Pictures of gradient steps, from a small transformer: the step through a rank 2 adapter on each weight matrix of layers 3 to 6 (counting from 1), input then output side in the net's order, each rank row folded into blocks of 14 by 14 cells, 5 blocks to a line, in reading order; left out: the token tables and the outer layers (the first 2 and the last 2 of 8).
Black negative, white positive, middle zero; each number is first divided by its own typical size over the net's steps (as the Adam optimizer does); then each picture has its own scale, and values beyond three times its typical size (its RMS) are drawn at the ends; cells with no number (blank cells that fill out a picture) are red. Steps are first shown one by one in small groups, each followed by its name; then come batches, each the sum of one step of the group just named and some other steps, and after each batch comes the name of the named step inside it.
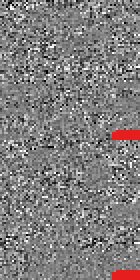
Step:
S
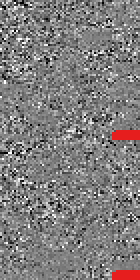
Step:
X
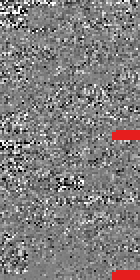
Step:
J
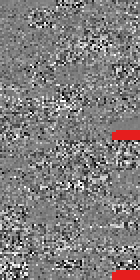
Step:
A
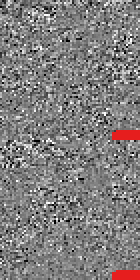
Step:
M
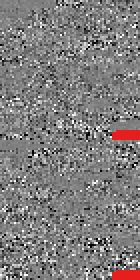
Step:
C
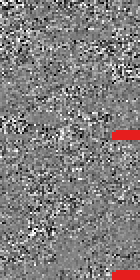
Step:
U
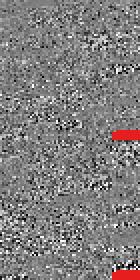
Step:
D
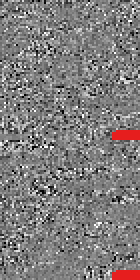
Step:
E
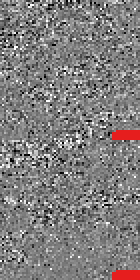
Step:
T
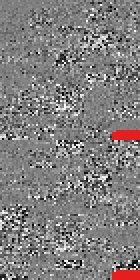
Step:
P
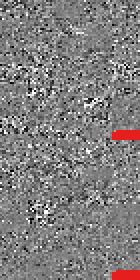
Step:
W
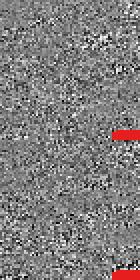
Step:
D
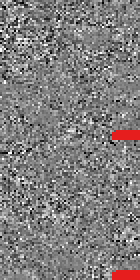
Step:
X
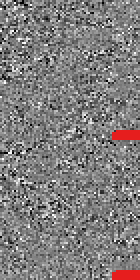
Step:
X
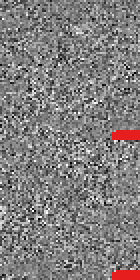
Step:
W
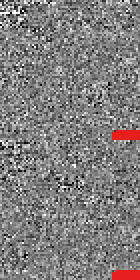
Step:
J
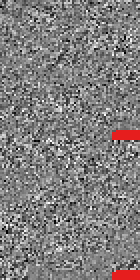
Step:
M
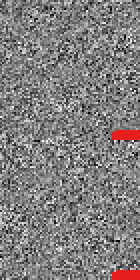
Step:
M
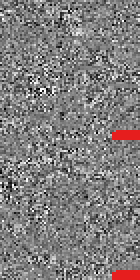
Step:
W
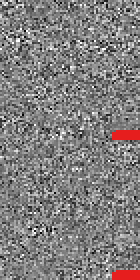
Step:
U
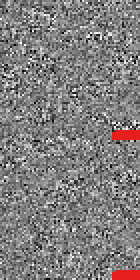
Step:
M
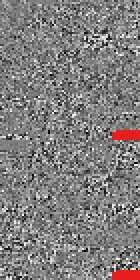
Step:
C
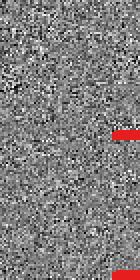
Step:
M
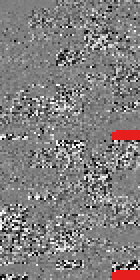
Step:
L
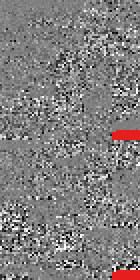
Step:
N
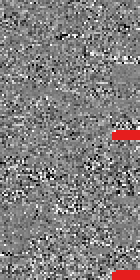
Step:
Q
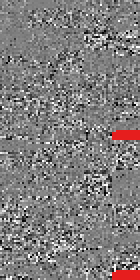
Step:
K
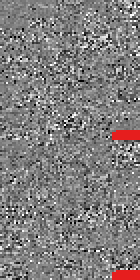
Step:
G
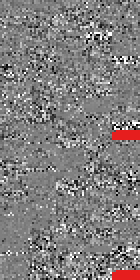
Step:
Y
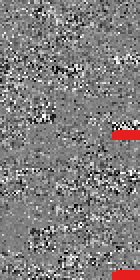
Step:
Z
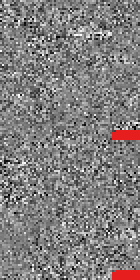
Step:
Y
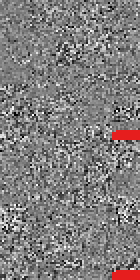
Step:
L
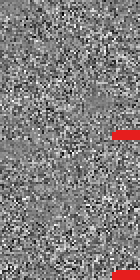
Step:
N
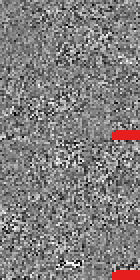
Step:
L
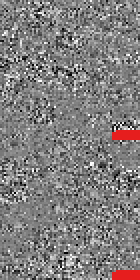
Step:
Z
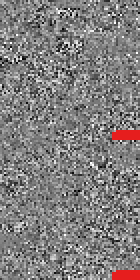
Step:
Z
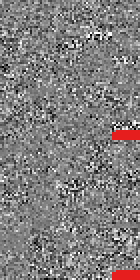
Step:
Y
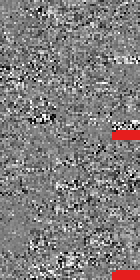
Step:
Z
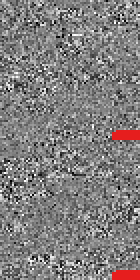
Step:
G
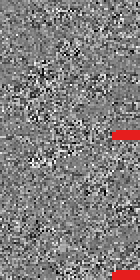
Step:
K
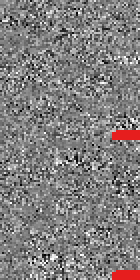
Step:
Q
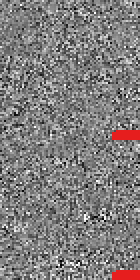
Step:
G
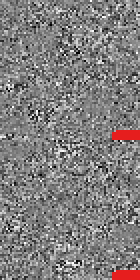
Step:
L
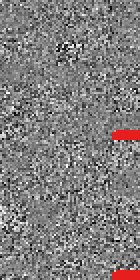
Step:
L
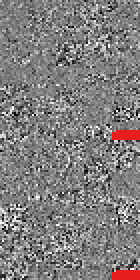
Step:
L
